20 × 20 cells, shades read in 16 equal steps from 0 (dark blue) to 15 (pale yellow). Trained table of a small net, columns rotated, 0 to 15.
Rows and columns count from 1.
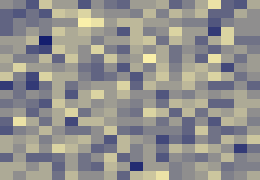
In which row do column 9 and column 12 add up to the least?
16
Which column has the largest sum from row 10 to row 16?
5
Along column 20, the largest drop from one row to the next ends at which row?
17
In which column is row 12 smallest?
4
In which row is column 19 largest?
13
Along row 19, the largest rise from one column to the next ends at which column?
12
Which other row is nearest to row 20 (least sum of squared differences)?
7
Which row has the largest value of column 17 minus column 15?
1
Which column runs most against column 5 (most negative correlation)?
9
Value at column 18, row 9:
10
